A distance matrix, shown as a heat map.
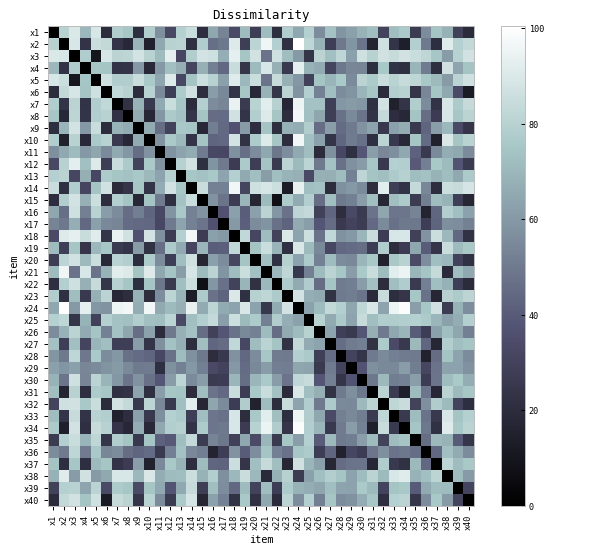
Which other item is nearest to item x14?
x23
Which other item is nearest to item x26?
x11
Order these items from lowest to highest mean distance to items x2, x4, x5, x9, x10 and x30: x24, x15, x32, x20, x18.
x15, x20, x32, x18, x24
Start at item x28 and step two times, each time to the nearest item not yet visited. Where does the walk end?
x16
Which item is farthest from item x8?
x24
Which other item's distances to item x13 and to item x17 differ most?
x30
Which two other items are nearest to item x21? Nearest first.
x38, x24
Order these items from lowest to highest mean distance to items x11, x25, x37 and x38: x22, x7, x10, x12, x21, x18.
x21, x10, x7, x22, x12, x18
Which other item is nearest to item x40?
x6
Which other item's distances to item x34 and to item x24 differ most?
x2
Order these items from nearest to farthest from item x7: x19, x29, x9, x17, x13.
x19, x17, x29, x9, x13
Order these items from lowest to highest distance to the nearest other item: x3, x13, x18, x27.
x3, x27, x18, x13
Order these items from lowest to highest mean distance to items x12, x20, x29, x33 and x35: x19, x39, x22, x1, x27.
x22, x1, x39, x19, x27
